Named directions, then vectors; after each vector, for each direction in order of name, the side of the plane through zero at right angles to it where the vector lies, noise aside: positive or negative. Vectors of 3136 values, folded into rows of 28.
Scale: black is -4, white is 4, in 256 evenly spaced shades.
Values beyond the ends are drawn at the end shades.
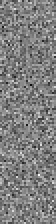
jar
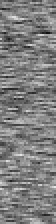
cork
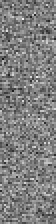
positive, negative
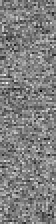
positive, negative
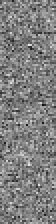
positive, positive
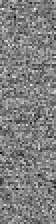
negative, negative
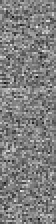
negative, positive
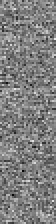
negative, positive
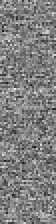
negative, positive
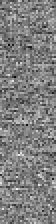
positive, positive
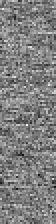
negative, negative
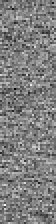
positive, negative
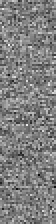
negative, negative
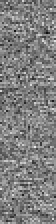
positive, negative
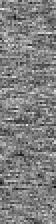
negative, negative
